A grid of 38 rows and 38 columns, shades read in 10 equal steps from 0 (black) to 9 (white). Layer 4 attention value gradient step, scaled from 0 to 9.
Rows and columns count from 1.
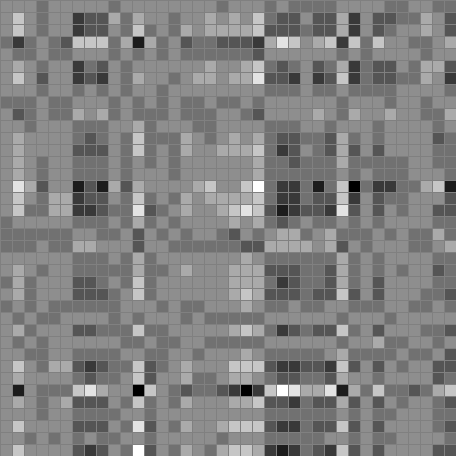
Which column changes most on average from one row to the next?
12
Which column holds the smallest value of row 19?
24
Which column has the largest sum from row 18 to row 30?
21
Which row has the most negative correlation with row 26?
29
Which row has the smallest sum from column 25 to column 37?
16
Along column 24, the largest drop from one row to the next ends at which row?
34
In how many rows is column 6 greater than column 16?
2
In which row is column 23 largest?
33
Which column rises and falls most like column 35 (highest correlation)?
31
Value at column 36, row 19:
5
